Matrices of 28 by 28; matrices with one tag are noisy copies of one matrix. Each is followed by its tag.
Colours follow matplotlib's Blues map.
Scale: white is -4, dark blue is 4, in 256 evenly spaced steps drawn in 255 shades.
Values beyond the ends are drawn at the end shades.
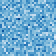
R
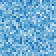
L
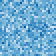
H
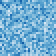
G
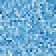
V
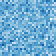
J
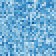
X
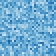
V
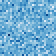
J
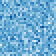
G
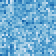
X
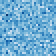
V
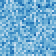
X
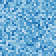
H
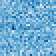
L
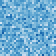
G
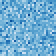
V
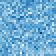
L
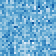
X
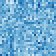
X
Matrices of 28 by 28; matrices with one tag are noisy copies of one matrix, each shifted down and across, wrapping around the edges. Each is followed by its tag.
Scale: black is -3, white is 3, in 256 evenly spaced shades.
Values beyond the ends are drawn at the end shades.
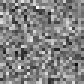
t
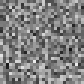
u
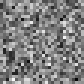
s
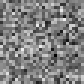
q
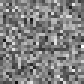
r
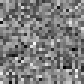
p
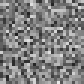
t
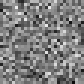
q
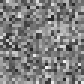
s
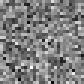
q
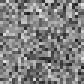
u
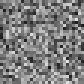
r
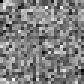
p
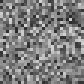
u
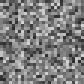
q
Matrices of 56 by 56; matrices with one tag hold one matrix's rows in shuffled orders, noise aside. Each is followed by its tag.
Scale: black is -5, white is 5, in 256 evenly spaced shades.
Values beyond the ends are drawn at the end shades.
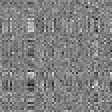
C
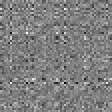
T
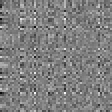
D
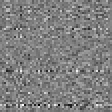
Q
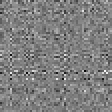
T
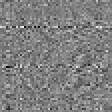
Q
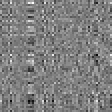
C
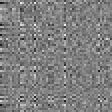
D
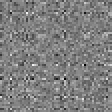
T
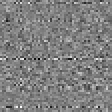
Q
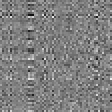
C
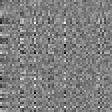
D
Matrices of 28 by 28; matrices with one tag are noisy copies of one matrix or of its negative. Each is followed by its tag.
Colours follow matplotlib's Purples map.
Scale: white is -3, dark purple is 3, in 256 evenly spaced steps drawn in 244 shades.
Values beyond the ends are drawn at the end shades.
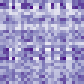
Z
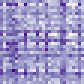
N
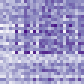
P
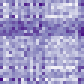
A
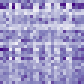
Z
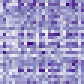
N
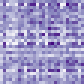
N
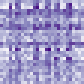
Z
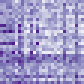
P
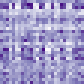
Z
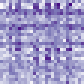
Z
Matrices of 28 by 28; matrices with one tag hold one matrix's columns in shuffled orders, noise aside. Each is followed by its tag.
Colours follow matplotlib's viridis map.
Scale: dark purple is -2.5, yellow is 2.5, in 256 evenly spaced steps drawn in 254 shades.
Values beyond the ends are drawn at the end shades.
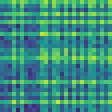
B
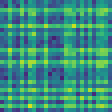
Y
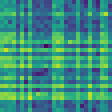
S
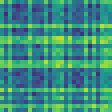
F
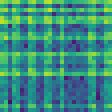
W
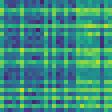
Y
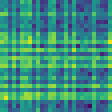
S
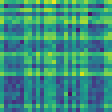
W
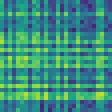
S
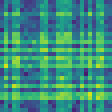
S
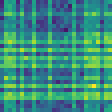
S
